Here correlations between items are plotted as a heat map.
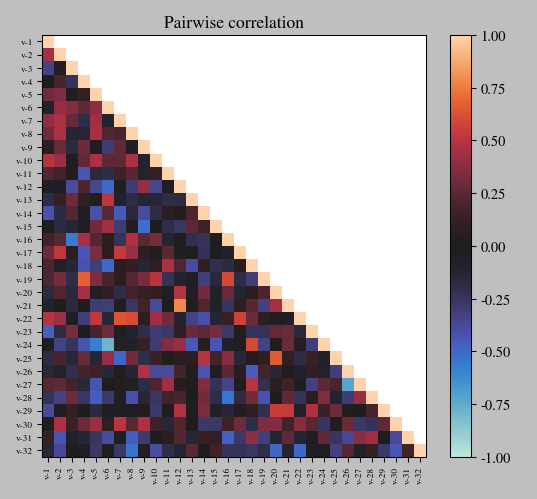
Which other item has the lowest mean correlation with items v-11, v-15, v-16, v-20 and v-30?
v-32
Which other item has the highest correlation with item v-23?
v-29
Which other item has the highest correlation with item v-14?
v-25
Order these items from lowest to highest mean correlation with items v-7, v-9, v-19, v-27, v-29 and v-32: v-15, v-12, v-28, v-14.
v-15, v-14, v-28, v-12
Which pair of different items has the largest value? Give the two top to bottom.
v-12, v-21
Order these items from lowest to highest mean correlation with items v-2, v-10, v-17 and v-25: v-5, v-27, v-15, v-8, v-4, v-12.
v-12, v-15, v-4, v-27, v-5, v-8
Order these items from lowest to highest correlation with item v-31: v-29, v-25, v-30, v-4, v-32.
v-30, v-25, v-4, v-29, v-32
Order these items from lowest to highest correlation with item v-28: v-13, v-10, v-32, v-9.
v-10, v-9, v-13, v-32
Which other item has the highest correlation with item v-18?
v-24
